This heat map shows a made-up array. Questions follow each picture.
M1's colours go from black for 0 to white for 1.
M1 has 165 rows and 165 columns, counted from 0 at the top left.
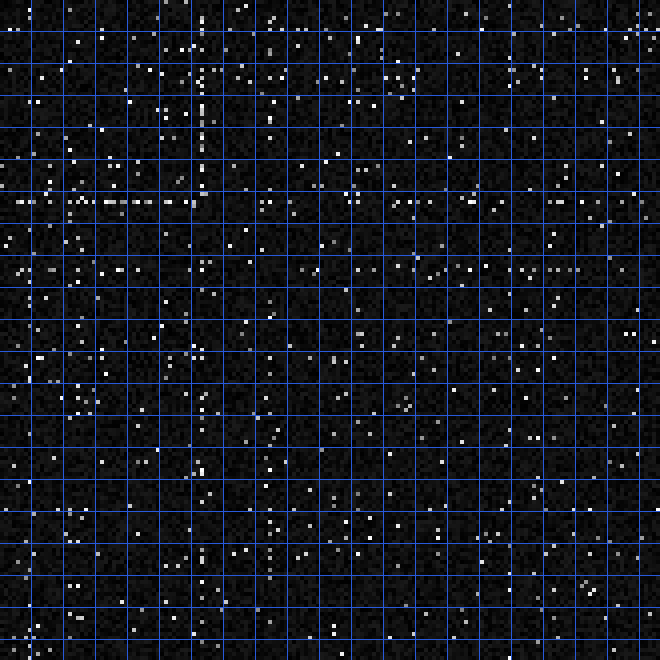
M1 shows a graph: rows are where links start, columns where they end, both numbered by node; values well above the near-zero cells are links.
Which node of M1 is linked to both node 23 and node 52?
node 65
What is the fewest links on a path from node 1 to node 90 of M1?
4
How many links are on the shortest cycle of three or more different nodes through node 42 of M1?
3
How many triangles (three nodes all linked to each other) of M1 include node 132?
0
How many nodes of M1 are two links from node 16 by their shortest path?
10
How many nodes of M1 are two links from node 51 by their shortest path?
7
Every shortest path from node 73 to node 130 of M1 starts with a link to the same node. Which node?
node 127
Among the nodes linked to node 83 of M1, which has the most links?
node 89
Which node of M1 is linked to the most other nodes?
node 50
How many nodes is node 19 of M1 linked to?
12
